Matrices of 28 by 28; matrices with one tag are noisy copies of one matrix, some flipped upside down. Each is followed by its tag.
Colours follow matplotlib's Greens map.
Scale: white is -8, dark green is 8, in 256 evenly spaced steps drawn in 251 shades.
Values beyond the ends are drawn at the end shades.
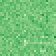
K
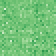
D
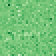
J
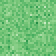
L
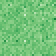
K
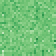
D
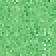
L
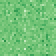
K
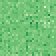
L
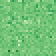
J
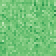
D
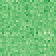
L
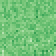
D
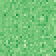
K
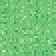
D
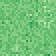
L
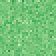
J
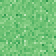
K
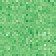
L
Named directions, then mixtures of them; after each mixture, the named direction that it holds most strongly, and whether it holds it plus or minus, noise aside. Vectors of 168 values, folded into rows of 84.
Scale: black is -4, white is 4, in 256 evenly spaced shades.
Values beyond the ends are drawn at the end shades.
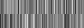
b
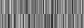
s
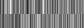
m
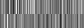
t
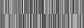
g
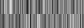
m, plus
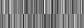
s, plus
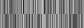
g, minus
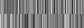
b, minus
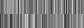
b, plus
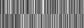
m, plus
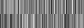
b, plus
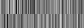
t, minus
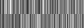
m, plus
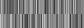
b, minus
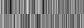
m, minus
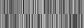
g, minus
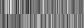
m, plus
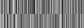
t, minus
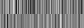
t, minus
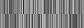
g, minus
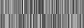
g, plus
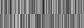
m, minus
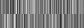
t, plus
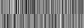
t, minus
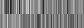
m, minus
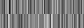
s, minus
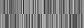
g, minus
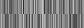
g, minus
